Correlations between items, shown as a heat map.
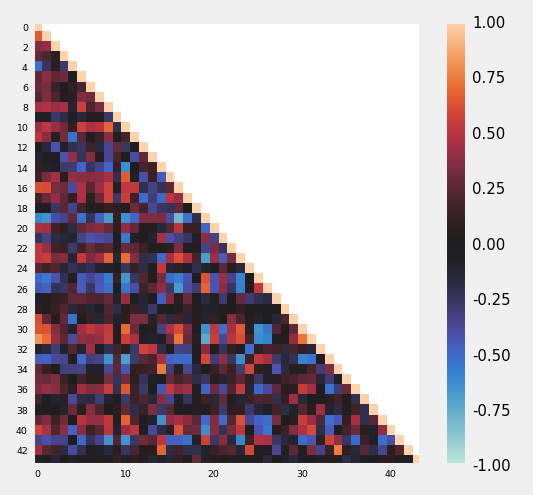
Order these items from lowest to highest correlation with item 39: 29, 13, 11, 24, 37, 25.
25, 24, 37, 13, 29, 11
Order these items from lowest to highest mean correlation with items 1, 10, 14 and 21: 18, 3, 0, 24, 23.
18, 3, 23, 24, 0
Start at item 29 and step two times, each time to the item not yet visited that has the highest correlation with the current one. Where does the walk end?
31
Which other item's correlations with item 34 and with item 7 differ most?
14
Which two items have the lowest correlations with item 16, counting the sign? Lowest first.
19, 26
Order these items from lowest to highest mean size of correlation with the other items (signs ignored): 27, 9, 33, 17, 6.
9, 27, 6, 17, 33
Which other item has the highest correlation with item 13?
32
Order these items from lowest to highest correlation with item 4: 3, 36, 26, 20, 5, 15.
3, 20, 5, 36, 26, 15
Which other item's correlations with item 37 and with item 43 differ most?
29
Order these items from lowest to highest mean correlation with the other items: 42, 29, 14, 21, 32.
21, 14, 32, 42, 29
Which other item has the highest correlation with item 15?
10
